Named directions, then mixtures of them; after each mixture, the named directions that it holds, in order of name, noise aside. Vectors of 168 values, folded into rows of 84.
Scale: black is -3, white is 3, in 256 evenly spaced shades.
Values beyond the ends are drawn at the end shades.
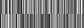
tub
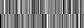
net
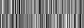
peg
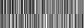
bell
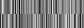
peg.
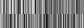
bell, net.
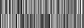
tub.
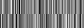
peg.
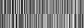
bell, peg.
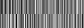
bell, tub.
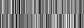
peg.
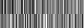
bell.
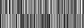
tub.
